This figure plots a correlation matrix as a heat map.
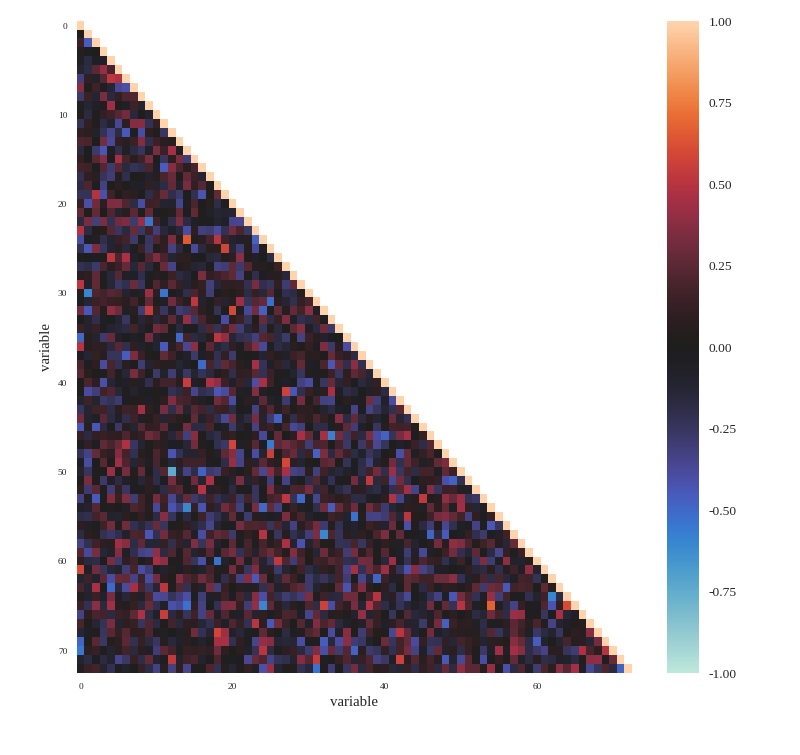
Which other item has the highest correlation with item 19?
25
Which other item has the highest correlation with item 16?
52
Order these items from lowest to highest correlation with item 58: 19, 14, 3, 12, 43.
12, 14, 19, 3, 43
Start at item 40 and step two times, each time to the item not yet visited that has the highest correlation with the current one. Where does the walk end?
24
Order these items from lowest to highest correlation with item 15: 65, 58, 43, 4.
4, 65, 43, 58
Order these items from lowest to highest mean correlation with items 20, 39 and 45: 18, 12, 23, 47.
12, 18, 47, 23
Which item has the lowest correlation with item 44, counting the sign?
26
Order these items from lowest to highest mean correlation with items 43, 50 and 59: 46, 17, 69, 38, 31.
31, 17, 38, 69, 46
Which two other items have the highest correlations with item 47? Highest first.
20, 6
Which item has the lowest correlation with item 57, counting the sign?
32
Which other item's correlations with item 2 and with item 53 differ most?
45
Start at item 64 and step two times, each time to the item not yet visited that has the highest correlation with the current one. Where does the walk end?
54
